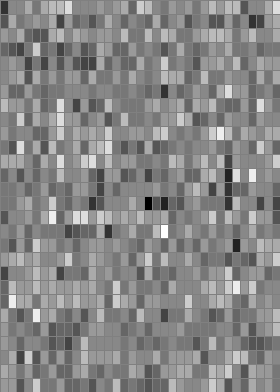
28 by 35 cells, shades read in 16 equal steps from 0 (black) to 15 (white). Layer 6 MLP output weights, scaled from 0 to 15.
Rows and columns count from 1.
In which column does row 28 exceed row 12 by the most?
5
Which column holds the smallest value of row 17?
14
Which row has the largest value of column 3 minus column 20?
11
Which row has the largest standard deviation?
15
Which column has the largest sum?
27
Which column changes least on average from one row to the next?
34
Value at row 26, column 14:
9
